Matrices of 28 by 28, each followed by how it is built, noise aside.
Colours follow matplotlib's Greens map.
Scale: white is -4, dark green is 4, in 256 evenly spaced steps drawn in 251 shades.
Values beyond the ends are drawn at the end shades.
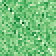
diagonal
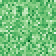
blocks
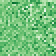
upper triangular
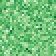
noise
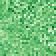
upper triangular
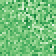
upper triangular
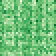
blocks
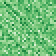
Toeplitz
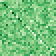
diagonal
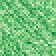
Toeplitz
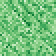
Toeplitz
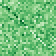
diagonal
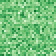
blocks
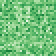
blocks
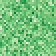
Toeplitz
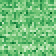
blocks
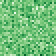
noise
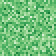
noise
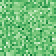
noise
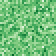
noise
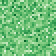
noise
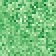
upper triangular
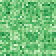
blocks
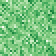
Toeplitz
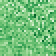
upper triangular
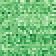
blocks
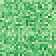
blocks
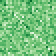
diagonal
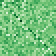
diagonal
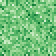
Toeplitz
